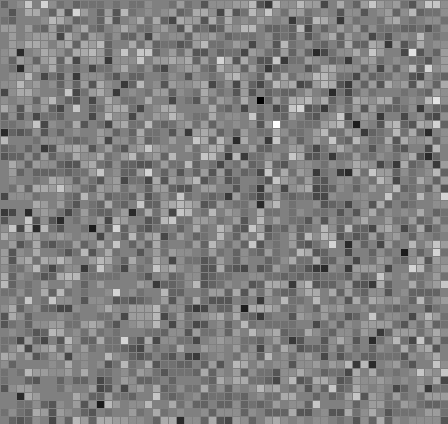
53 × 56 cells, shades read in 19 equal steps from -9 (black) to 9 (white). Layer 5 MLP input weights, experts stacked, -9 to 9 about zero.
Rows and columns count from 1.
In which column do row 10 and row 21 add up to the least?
10
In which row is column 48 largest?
35
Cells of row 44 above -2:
44
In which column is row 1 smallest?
34
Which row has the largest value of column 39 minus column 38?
30
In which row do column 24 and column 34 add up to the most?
21
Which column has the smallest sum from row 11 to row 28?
33
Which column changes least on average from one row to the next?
2
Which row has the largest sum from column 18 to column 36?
8
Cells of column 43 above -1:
25
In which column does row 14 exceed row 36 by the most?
37
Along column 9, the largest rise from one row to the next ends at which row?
46
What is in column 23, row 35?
-1
